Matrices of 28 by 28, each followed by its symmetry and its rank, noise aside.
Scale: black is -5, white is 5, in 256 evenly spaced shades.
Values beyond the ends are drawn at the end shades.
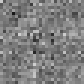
symmetric, rank four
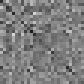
symmetric, rank four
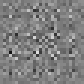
no symmetry, rank three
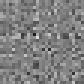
symmetric, rank five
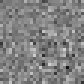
symmetric, rank five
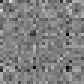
symmetric, rank three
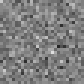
symmetric, rank five
